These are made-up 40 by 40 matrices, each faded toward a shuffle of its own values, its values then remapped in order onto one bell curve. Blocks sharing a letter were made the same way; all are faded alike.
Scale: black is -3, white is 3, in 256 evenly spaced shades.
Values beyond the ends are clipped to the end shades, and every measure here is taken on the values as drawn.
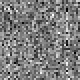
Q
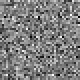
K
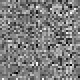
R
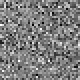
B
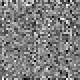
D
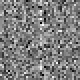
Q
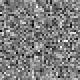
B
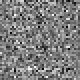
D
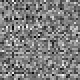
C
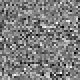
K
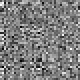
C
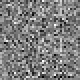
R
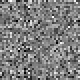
D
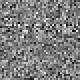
K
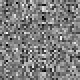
R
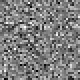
B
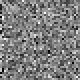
Q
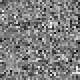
D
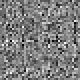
R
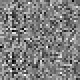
Q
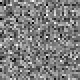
Q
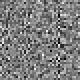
C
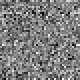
K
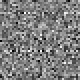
K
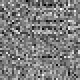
C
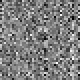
R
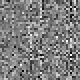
R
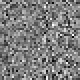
Q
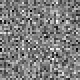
C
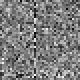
D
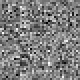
B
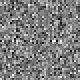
B
